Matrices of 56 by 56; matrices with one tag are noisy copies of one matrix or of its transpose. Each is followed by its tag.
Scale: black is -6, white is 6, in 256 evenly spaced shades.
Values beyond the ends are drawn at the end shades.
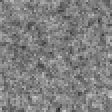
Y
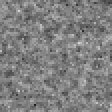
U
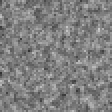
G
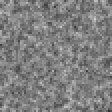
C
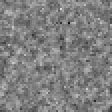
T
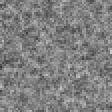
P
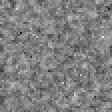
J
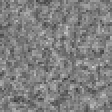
G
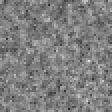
P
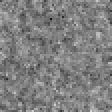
Y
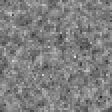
T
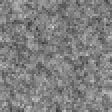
Y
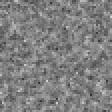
G
